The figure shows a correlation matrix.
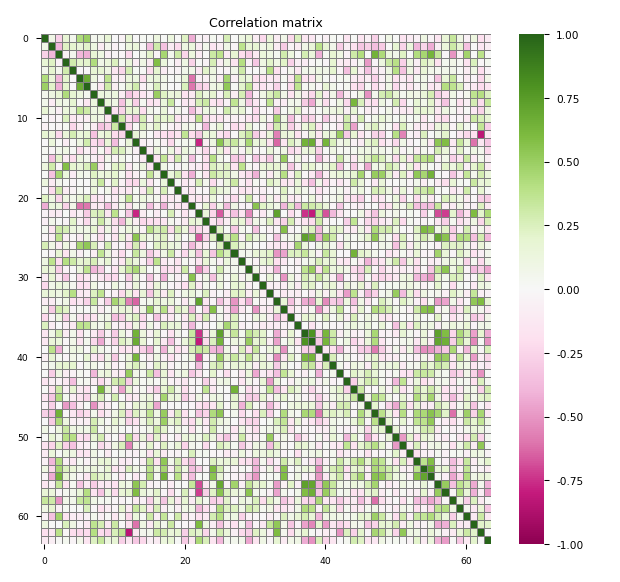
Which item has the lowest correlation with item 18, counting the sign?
38
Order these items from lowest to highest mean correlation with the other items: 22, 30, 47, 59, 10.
22, 30, 10, 59, 47
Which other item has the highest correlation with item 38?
37
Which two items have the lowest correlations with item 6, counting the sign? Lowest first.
21, 2
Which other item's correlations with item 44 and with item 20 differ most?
27
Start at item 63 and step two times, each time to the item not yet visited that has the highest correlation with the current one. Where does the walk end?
33
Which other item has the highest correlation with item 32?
50
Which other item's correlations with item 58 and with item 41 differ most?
47
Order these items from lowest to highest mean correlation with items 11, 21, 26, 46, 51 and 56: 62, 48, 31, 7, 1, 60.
7, 1, 48, 31, 60, 62
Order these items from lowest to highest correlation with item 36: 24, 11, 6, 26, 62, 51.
11, 24, 62, 51, 6, 26
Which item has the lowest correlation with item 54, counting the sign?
39
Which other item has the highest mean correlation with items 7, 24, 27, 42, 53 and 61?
55
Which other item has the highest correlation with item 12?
42
